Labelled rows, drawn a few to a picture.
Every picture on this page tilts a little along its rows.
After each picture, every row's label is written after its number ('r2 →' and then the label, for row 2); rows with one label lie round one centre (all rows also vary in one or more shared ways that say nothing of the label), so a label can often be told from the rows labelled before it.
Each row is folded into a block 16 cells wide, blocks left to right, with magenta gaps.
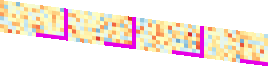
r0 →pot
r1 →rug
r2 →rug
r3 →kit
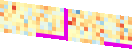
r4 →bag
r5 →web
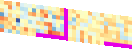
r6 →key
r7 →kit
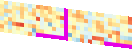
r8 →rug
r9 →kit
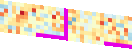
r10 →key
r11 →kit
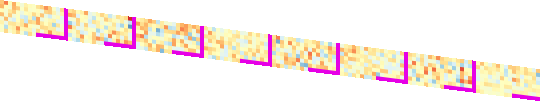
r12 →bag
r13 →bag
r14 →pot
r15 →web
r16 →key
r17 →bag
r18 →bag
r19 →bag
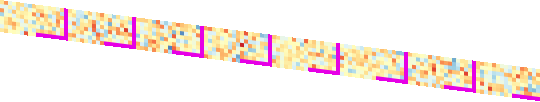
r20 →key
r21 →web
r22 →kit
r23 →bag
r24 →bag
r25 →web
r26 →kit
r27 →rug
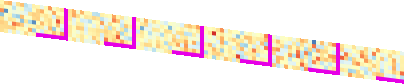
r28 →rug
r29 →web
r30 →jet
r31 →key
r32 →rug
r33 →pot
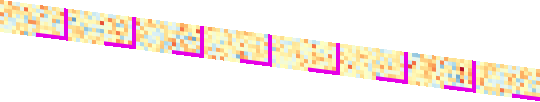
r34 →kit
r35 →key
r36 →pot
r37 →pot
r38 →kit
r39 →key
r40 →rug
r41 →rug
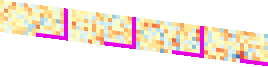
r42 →pot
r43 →kit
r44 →rug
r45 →pot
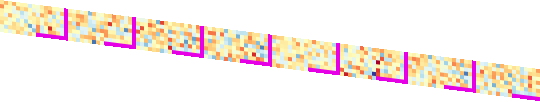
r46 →pot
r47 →bag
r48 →bag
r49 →web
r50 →kit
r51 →jet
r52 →web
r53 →key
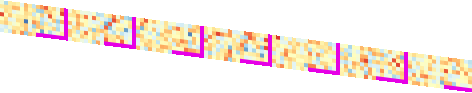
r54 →rug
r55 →web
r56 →kit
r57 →rug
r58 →web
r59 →rug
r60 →rug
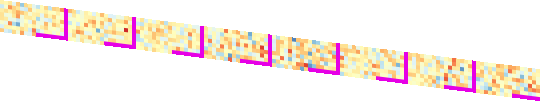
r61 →key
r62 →key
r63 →key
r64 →jet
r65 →key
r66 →web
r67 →pot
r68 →bag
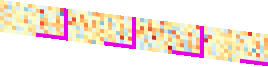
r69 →bag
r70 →bag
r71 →bag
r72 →rug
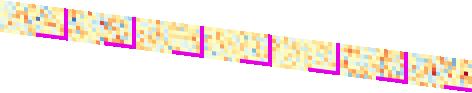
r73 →key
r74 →web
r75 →rug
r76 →bag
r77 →pot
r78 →rug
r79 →pot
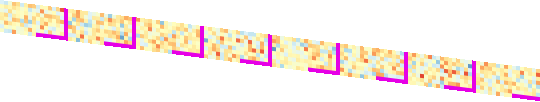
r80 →rug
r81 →kit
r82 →kit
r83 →key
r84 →bag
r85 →pot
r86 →bag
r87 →kit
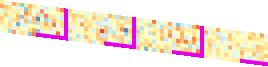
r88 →pot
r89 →web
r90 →key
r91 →pot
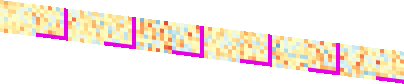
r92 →bag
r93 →rug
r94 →kit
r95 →bag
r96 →rug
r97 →jet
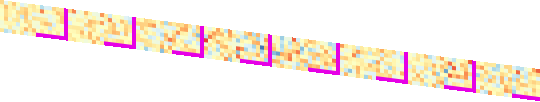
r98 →kit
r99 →key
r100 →bag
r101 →web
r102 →web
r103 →bag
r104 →key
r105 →kit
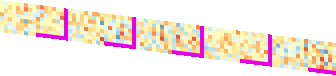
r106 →jet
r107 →bag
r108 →bag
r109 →jet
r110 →jet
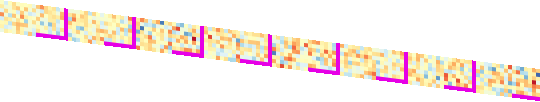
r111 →rug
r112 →bag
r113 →kit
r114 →pot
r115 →rug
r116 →kit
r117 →pot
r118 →jet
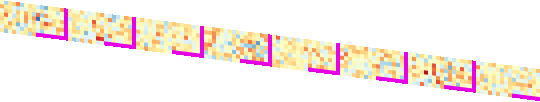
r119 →pot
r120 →kit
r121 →rug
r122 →pot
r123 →key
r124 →pot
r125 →web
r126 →pot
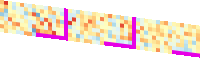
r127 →web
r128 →key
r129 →rug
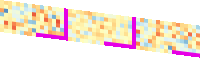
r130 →rug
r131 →bag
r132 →rug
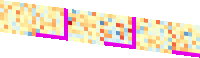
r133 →jet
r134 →rug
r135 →jet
